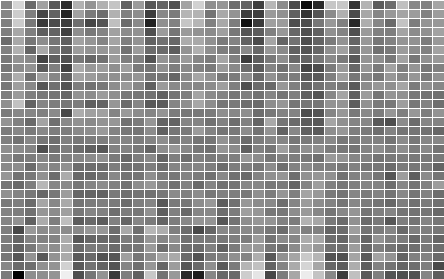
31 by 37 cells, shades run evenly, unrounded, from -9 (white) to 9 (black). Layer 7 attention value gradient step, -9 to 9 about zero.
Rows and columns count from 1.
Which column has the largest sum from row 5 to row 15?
26
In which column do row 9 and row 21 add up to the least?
4
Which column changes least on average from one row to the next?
31
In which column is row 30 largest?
37
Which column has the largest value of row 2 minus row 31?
6
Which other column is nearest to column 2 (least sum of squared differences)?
17
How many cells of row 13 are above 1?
4
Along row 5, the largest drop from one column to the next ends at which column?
23
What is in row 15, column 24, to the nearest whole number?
2
